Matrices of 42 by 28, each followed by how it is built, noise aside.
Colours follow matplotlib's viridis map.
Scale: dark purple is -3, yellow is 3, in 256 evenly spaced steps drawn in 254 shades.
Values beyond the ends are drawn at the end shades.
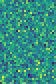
repeating rows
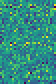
low rank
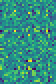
low rank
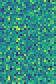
repeating rows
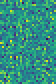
repeating rows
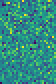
repeating columns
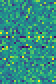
uneven rows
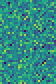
repeating rows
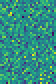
repeating columns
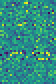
uneven rows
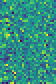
low rank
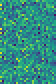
repeating rows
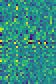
low rank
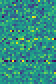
uneven rows
